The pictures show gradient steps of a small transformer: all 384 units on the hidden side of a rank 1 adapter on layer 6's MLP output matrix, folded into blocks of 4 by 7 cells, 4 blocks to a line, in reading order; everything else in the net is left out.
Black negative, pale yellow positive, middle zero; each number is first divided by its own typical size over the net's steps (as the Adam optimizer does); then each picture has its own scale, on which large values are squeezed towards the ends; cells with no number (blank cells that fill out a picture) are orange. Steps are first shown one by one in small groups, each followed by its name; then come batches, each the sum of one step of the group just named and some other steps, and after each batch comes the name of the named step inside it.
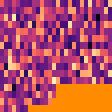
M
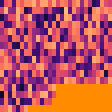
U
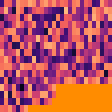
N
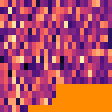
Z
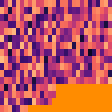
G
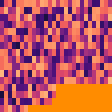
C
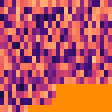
U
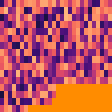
U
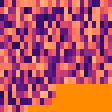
C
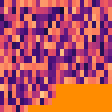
N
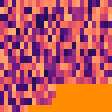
G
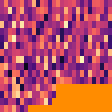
Z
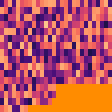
G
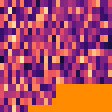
Z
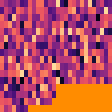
M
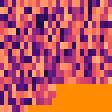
G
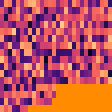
G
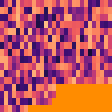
G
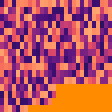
C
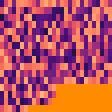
N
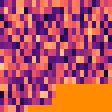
U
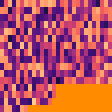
G
